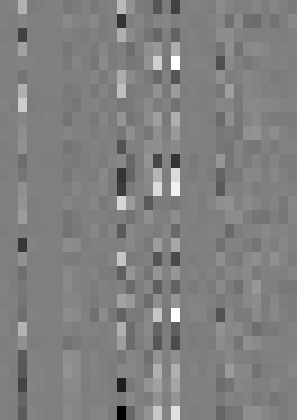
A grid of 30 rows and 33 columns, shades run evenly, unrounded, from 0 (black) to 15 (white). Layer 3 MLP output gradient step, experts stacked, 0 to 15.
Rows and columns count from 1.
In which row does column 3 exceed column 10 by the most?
8
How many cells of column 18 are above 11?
4
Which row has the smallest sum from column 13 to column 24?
12
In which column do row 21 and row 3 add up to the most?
14
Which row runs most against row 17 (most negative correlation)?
7
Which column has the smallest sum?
25
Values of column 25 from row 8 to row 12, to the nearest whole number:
8 6 7 7 9
